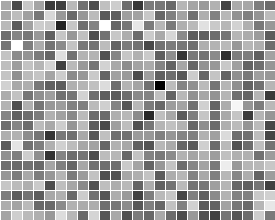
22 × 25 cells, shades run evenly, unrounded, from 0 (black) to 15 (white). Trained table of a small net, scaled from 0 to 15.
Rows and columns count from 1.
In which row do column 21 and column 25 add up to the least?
1
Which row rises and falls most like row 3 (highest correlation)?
7
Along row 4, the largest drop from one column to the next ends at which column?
9
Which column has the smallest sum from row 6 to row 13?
23
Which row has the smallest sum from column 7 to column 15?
5
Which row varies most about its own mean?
3
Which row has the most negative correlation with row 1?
2
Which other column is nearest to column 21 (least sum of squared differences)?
19
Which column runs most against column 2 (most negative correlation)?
22
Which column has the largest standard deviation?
10
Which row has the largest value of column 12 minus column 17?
6
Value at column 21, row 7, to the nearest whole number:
12
